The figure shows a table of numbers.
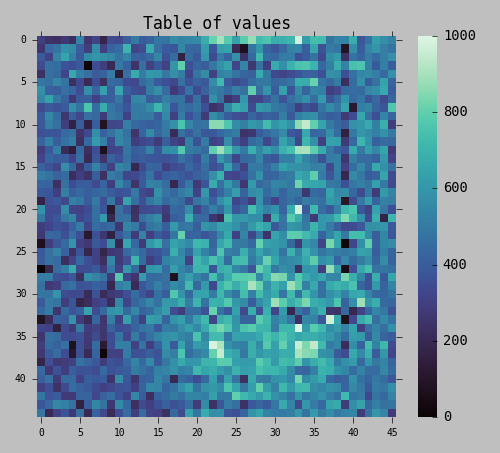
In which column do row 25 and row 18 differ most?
34
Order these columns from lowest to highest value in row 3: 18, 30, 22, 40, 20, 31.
20, 22, 31, 30, 40, 18
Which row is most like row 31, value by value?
35
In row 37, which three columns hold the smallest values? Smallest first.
8, 4, 6
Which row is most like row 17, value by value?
40
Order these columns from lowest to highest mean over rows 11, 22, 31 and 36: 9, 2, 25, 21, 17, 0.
0, 9, 2, 17, 21, 25
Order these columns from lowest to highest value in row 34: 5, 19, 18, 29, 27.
5, 18, 19, 29, 27
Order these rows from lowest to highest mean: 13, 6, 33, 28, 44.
44, 6, 33, 13, 28
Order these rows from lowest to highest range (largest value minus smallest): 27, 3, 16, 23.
16, 23, 3, 27
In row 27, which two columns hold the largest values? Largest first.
37, 28
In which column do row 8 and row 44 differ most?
6
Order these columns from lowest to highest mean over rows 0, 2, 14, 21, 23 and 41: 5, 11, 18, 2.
2, 5, 11, 18
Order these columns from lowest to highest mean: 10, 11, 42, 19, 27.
10, 11, 19, 42, 27
